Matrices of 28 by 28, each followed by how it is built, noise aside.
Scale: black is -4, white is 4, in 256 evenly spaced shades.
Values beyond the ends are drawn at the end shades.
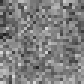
smooth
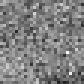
smooth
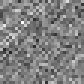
Hankel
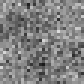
smooth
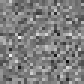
low rank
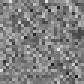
Toeplitz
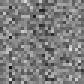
repeating rows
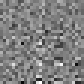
low rank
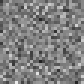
repeating rows
